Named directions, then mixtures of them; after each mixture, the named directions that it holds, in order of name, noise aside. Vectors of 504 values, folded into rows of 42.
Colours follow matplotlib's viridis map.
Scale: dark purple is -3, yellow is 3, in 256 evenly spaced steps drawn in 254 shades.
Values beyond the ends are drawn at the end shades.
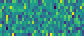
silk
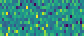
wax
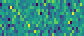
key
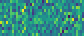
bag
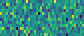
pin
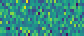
bag, pin.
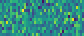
bag.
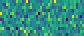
pin.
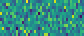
pin.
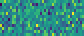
bag, key, wax.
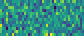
pin, silk, wax.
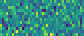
pin, silk, wax.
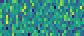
bag, silk.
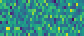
bag, key, pin.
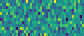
pin.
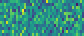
bag.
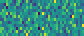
pin, silk, wax.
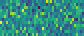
bag, pin, wax.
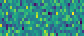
key, silk, wax.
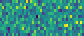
pin, silk, wax.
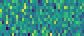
bag, pin, silk.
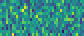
bag, silk, wax.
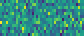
bag, pin, wax.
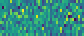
bag, silk, wax.
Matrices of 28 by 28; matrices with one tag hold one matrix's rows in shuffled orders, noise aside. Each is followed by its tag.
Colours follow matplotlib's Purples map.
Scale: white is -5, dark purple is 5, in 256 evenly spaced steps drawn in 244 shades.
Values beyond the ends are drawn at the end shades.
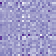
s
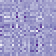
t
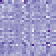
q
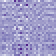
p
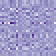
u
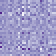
s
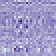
p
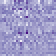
p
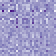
u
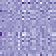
s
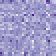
q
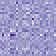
u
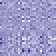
s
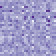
q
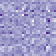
q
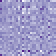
s
